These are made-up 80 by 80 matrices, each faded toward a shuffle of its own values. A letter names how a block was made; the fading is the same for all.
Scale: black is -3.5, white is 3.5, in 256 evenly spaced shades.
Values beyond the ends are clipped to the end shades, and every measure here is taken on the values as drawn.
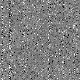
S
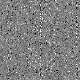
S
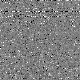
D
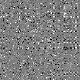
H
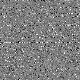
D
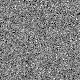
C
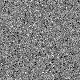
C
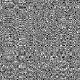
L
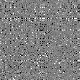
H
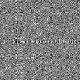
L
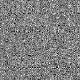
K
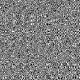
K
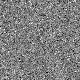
C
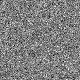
C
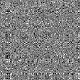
L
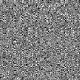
K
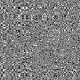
L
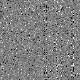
S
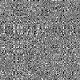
L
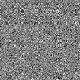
K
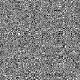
K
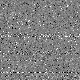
D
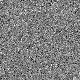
C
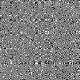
H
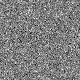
C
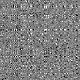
L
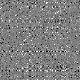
H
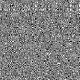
K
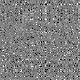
H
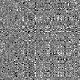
L
